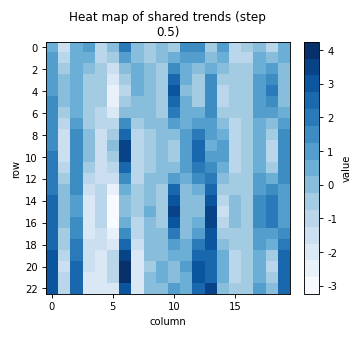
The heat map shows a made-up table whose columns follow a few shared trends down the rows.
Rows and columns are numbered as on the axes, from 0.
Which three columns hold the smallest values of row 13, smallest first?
5, 3, 4
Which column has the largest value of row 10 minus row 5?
6
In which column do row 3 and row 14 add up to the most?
10
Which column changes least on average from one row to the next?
16
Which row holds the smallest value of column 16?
1
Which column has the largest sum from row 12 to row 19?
13
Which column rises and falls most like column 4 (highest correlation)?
7
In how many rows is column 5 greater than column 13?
1
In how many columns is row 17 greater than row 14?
7
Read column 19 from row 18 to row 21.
2 2.5 2.5 2.5
